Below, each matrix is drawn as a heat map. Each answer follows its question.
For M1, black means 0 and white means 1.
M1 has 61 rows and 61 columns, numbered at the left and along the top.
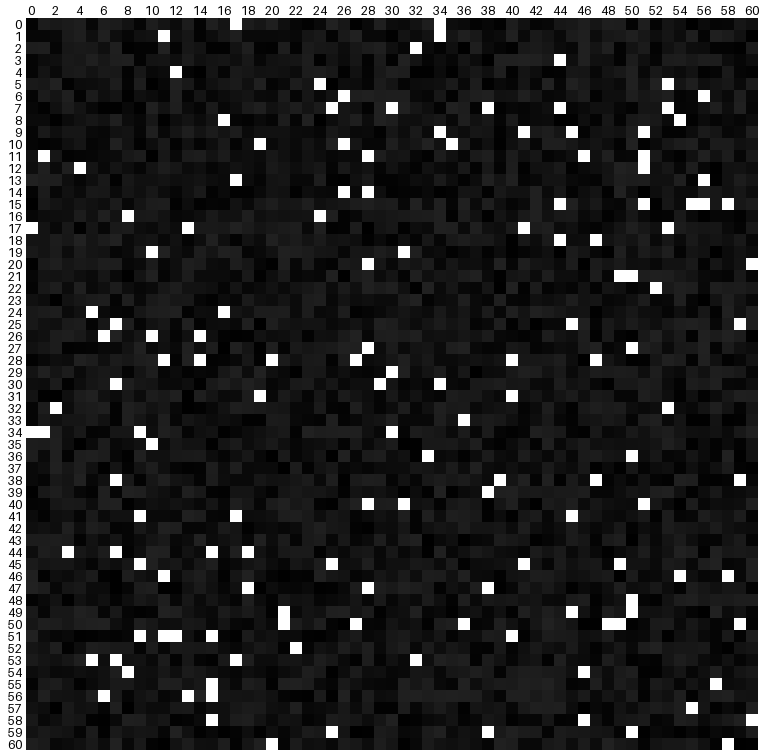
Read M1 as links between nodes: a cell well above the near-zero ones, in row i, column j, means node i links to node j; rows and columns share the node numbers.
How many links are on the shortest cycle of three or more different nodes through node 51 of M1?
4
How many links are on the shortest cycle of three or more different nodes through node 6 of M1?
8
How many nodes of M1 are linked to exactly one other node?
11
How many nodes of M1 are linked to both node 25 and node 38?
2
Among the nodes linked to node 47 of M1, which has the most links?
node 28
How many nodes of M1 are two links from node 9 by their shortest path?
10
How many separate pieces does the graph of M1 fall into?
6
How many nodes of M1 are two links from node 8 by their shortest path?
2
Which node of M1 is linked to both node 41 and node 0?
node 17
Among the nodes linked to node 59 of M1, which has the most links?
node 50
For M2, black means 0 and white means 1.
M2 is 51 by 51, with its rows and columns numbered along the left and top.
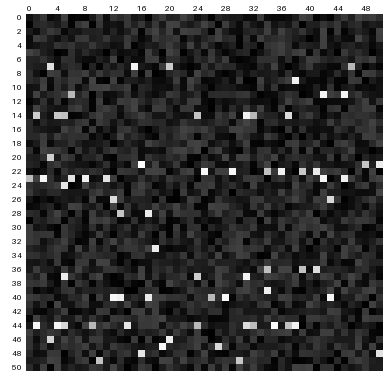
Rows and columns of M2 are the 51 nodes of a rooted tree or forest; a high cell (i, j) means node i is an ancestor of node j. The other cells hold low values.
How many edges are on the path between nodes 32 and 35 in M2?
3
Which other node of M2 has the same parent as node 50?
16
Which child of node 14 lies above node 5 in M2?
37
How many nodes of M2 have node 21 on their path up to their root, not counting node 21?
3
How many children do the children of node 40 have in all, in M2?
4
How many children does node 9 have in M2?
1
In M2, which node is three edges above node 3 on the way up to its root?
7
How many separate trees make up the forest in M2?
9
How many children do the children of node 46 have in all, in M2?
1
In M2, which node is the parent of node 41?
36
